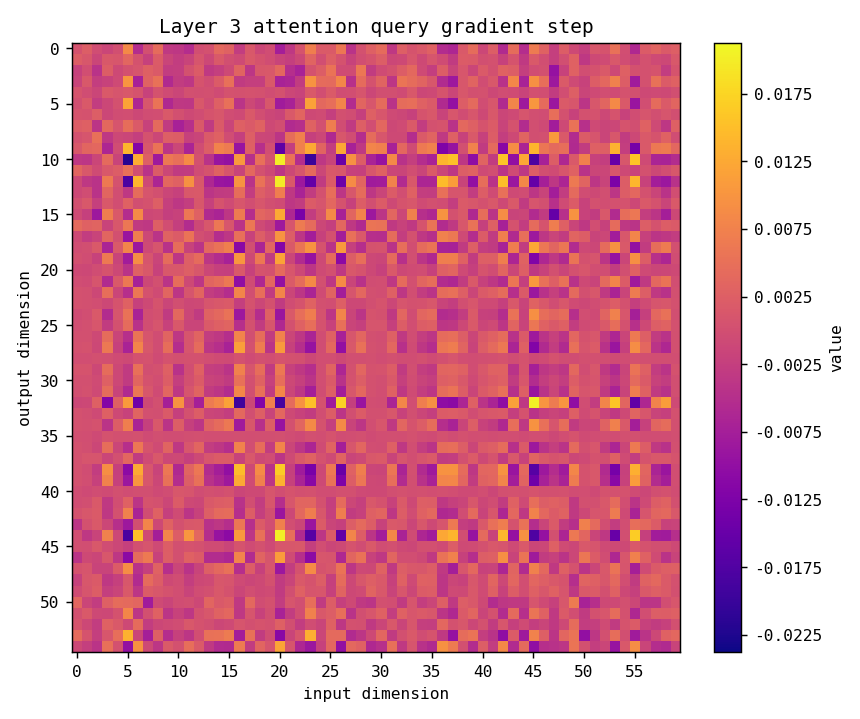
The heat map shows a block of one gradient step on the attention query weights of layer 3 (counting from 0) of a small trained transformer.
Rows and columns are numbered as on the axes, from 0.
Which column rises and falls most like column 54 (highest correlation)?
19
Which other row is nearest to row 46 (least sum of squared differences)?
43
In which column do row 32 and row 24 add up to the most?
45
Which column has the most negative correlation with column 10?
38
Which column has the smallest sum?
47
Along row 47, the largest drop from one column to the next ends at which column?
6
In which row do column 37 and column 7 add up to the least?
53
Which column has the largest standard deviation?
20
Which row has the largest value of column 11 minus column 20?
32
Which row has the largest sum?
9
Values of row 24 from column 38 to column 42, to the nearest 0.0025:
-0.0025 0.0025 -0.0025 -0.0025 -0.005
